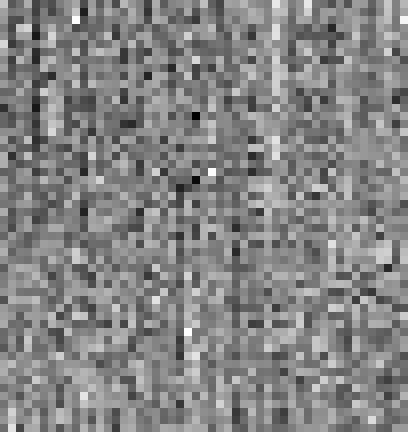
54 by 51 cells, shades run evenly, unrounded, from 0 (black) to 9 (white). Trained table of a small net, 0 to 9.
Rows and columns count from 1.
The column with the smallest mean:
5
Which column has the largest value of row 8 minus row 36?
25
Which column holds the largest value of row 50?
11
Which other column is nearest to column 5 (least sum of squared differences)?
2
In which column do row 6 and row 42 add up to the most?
24
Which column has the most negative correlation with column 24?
44
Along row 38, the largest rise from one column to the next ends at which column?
46
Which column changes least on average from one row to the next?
28
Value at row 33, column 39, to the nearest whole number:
4
